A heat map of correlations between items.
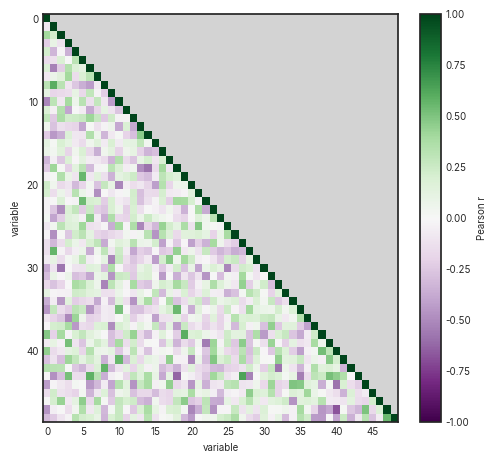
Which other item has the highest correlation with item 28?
1
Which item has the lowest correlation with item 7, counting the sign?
21
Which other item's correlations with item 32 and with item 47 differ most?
40
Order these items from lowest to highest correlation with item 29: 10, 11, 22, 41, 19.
11, 22, 41, 10, 19
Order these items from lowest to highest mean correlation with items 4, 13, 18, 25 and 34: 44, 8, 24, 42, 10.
42, 8, 24, 10, 44
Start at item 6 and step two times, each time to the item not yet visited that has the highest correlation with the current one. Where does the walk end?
27
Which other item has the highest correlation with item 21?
25
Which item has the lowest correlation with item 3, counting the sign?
36
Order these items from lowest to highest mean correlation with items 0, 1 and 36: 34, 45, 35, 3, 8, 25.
3, 34, 25, 35, 45, 8
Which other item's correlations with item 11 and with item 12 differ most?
6
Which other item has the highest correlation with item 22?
5
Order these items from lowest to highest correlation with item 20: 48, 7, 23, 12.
48, 7, 12, 23
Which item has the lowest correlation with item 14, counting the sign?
18
